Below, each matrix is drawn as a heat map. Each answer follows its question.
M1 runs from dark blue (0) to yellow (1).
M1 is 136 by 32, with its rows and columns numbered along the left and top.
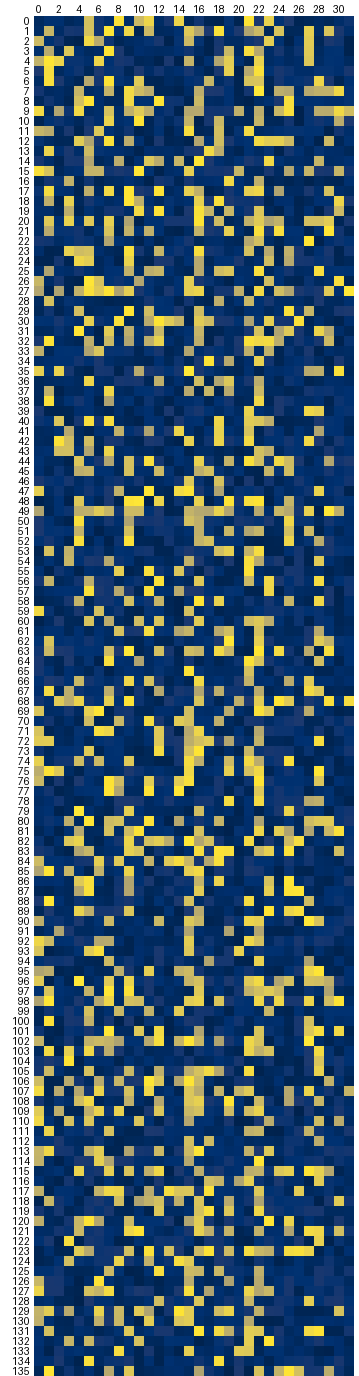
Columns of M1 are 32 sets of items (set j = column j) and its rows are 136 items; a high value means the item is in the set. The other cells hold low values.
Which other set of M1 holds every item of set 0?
15
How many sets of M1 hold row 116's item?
5
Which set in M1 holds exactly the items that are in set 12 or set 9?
16
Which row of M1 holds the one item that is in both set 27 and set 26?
123
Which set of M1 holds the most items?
22
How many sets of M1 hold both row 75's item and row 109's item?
6
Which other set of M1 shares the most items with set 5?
23
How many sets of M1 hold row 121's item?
11
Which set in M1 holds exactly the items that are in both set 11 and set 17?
13
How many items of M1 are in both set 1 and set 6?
8
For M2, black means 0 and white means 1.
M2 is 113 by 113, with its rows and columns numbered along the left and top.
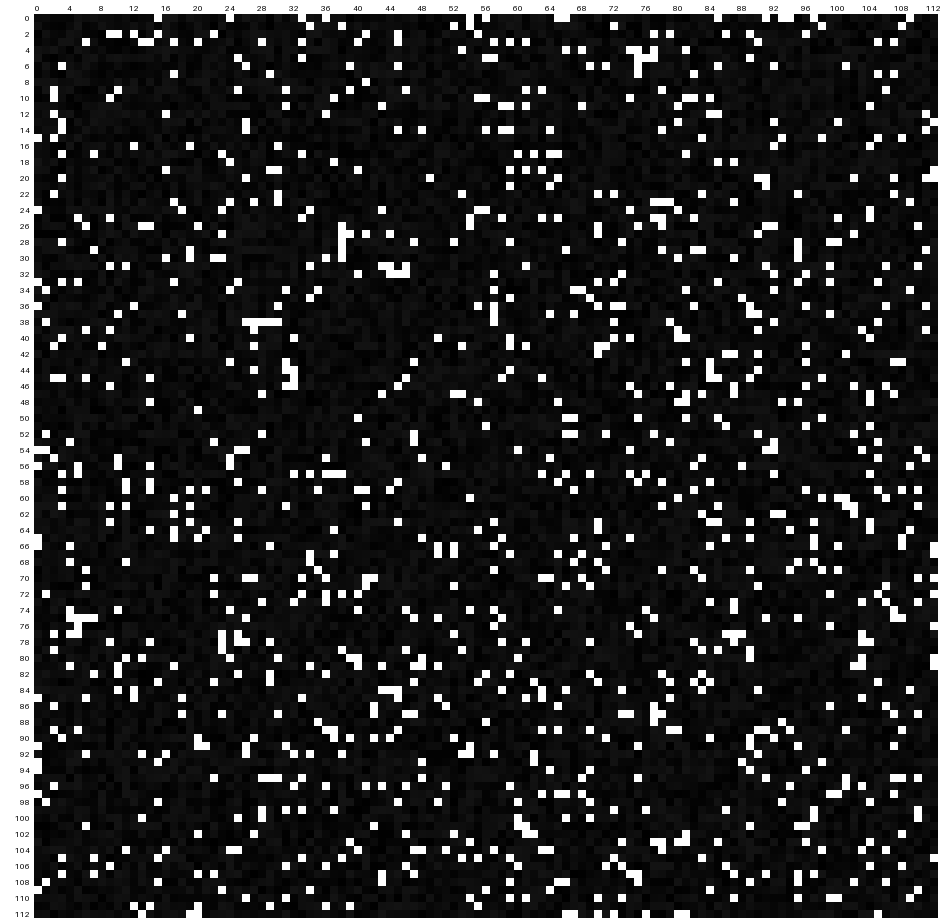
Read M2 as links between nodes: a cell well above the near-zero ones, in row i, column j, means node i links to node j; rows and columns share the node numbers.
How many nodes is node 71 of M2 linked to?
7
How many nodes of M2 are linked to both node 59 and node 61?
5
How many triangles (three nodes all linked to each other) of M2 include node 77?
5
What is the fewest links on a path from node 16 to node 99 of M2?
4
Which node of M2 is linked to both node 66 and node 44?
node 84
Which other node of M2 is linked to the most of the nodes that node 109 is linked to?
node 24
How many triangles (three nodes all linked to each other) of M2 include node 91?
8
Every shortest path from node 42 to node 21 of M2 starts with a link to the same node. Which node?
node 70
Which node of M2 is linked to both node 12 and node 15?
node 2
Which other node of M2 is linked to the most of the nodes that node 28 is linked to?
node 110
